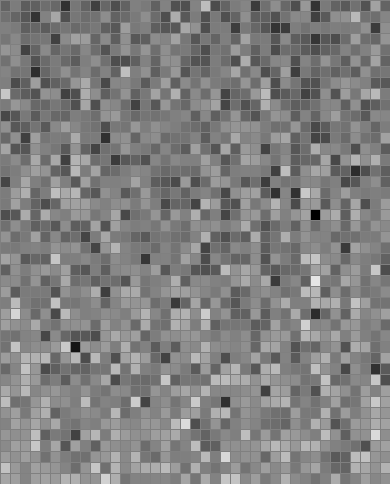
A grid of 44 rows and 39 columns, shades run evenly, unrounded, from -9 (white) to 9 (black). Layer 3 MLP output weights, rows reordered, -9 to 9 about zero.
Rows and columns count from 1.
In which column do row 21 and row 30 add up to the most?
27
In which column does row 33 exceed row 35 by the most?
17
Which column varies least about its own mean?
16
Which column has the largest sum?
30
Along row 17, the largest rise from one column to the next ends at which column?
20
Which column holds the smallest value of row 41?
4
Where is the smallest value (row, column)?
26, 32
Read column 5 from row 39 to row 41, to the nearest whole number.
-1 2 0
